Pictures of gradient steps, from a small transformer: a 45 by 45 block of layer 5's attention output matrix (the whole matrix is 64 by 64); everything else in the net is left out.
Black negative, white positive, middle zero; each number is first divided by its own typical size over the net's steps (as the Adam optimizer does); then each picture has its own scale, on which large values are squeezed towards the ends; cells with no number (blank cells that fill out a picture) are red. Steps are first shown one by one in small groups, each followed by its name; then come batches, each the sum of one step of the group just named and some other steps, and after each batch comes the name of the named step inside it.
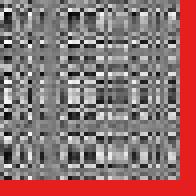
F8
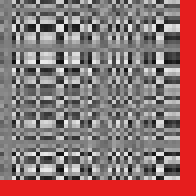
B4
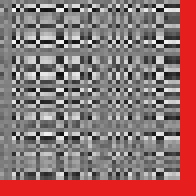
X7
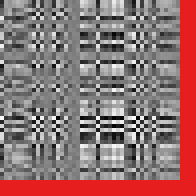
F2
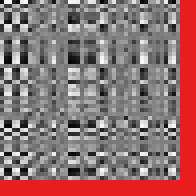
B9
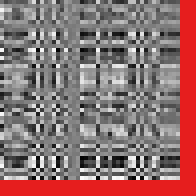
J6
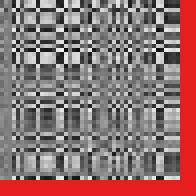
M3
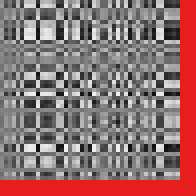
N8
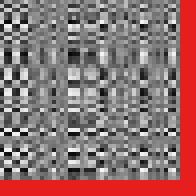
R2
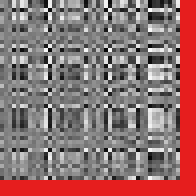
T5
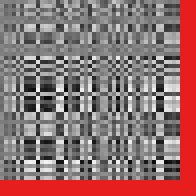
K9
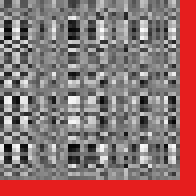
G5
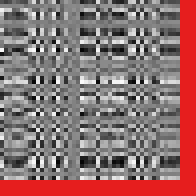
J6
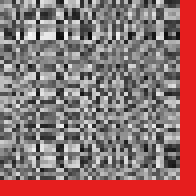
N8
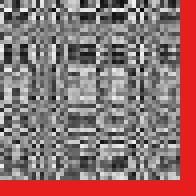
J6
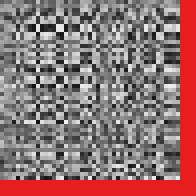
B4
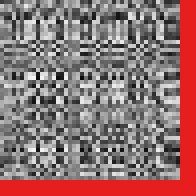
N8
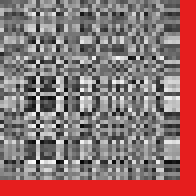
K9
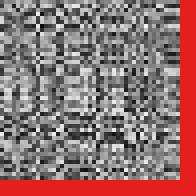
F2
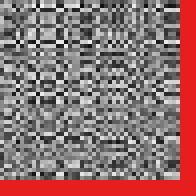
X7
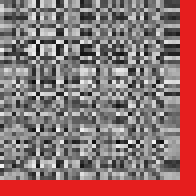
J6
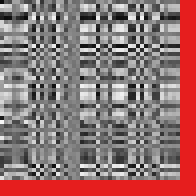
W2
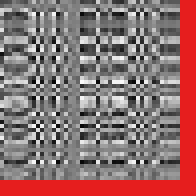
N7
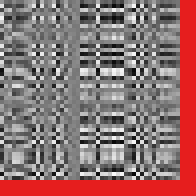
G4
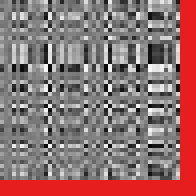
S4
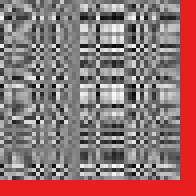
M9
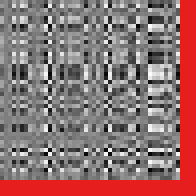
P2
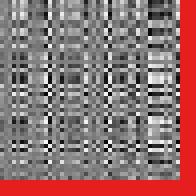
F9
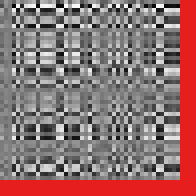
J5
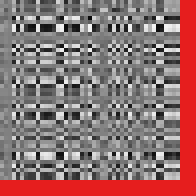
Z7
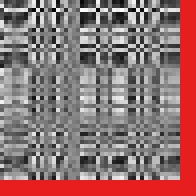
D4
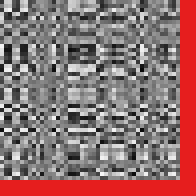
G4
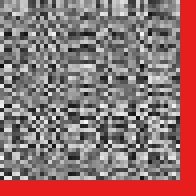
F9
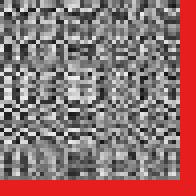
N7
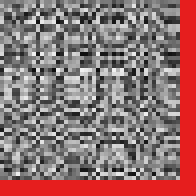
G4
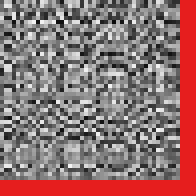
S4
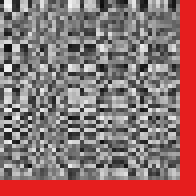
S4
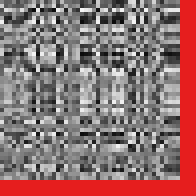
D4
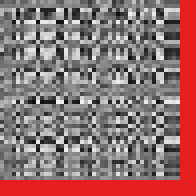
N7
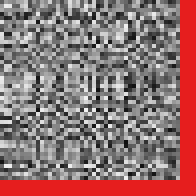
W2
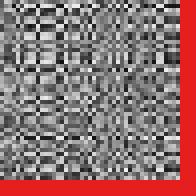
J5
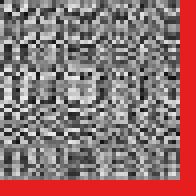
W2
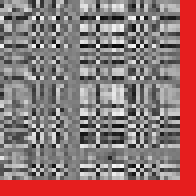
M9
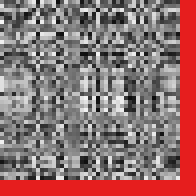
D4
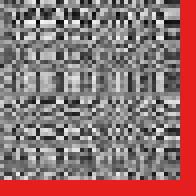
D4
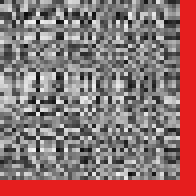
W2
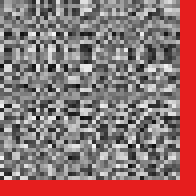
S4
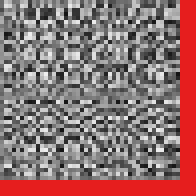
P2
